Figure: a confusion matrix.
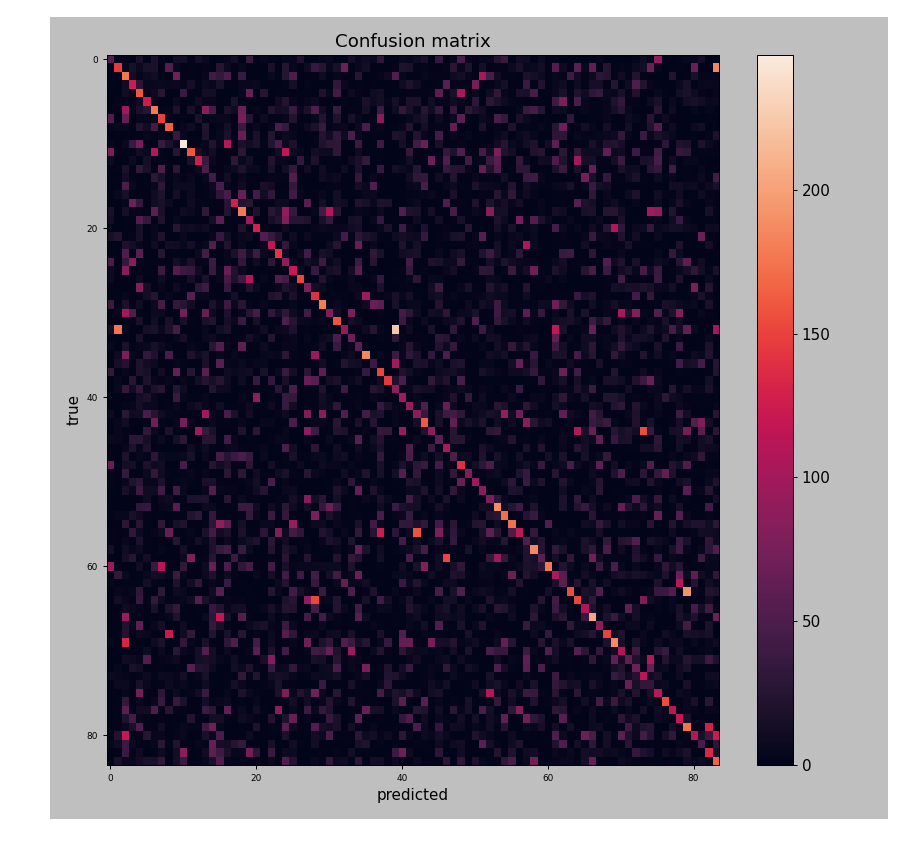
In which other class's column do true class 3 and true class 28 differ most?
35
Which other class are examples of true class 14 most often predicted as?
65
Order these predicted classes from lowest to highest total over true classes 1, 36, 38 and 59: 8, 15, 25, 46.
25, 8, 15, 46
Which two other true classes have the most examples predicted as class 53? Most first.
59, 11
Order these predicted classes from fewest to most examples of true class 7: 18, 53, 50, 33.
50, 33, 53, 18
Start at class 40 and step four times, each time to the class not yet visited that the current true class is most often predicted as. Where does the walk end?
51
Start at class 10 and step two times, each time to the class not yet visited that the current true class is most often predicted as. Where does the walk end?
18
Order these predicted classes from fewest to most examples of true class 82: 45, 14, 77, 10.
77, 45, 14, 10
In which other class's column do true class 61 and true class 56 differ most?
42
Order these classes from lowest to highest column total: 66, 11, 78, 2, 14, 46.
11, 46, 78, 14, 66, 2
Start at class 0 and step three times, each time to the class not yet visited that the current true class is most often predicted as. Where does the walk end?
27
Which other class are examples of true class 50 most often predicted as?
48
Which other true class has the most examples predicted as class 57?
22
